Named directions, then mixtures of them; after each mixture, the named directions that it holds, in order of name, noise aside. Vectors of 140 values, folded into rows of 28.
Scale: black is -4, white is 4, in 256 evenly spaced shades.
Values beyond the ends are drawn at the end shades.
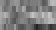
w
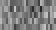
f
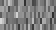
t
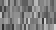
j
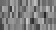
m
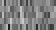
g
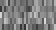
j, w.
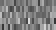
f, j, m.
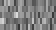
t.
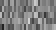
j, m.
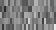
j.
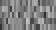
m.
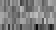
g, j, w.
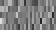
t.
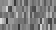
f, m, t.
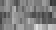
w.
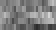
w.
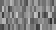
j, m, t.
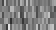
g.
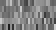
g, j, t.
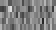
j, m, t.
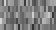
g, t, w.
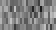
f.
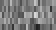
j, m, w.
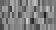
m.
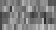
j, m, w.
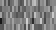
m, t.
